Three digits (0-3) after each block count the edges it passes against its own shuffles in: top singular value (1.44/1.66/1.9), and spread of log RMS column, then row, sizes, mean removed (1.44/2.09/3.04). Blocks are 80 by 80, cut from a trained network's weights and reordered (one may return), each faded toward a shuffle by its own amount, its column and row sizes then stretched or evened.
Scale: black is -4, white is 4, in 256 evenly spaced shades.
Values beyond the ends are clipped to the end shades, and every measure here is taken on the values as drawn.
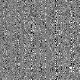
0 3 1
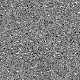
2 0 1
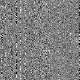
1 3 0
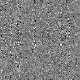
0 2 1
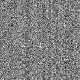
2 0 1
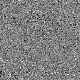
0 0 1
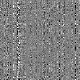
3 3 1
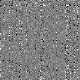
2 3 1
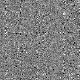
0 2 1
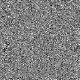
1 1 2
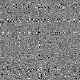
2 2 2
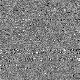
1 0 2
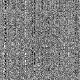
3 2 0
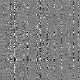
3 3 1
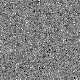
0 1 0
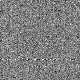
0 0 1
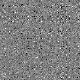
0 2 2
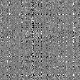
3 3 2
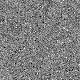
0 0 0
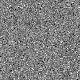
2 0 0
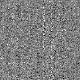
0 2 1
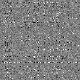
2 2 2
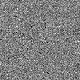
2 0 0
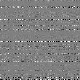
3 1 3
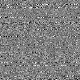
1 0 3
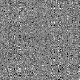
3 2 1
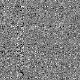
1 2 2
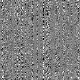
1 3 1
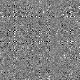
3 2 2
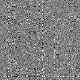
2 2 2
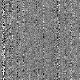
2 3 0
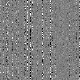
3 3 0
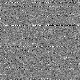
3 0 2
